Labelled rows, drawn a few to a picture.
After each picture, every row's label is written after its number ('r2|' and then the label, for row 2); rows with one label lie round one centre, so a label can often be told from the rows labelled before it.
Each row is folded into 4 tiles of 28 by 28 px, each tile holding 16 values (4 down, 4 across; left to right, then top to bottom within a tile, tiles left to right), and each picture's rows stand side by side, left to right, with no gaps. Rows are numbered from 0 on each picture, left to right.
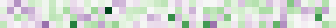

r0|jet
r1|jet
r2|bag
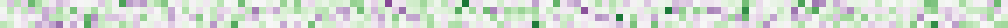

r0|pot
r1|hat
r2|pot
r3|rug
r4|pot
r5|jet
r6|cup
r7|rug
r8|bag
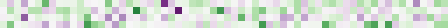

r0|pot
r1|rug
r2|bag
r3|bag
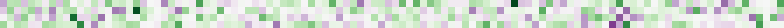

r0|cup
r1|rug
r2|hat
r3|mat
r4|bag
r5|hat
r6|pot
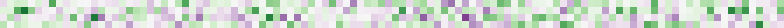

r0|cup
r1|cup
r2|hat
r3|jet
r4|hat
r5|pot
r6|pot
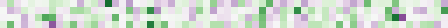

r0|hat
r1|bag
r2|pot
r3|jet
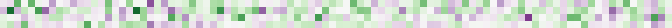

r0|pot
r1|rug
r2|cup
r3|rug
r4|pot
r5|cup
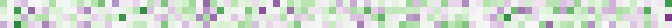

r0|mat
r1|cup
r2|rug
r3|hat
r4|jet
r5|pot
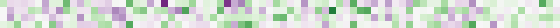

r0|bag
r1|rug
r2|jet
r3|rug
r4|mat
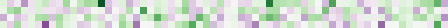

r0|mat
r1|hat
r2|hat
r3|mat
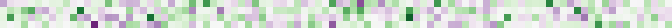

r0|cup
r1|mat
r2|pot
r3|cup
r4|mat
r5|bag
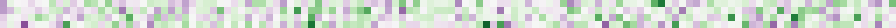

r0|hat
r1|jet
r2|pot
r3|rug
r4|bag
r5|mat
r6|jet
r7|cup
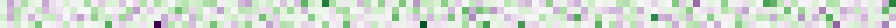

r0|bag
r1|mat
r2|mat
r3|pot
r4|bag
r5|bag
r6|mat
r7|hat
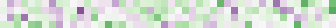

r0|bag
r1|hat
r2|rug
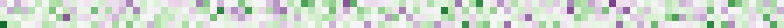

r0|jet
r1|jet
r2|rug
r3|rug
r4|bag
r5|rug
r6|bag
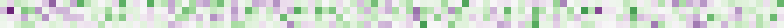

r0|rug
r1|cup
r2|rug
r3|pot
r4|pot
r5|cup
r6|hat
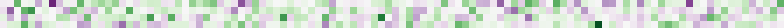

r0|rug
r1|mat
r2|jet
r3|hat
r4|rug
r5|bag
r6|hat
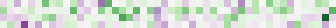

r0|hat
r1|pot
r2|jet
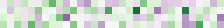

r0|jet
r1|pot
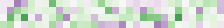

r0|jet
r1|mat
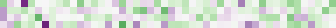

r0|mat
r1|hat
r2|hat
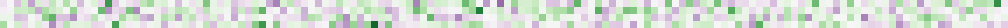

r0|hat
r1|jet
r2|bag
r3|bag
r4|rug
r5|pot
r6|pot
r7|bag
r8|mat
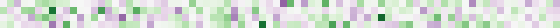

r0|hat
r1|rug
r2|bag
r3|hat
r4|bag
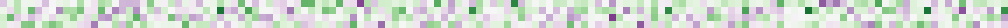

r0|cup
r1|jet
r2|rug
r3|mat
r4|cup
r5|rug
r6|hat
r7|rug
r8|rug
